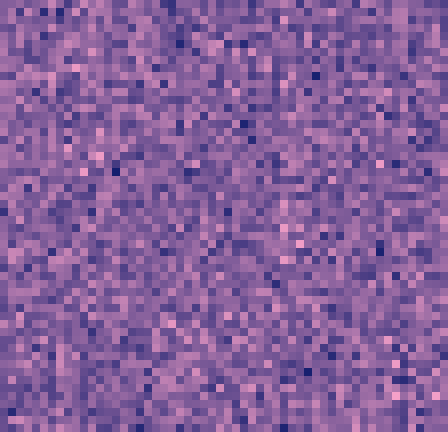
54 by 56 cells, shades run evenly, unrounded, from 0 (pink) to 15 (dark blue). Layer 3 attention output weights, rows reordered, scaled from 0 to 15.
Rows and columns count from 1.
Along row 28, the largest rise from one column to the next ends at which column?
4
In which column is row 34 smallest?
24
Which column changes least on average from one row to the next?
14
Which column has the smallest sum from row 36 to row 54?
8
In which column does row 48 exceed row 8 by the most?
51
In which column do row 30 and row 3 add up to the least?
36
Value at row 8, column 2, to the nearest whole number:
6
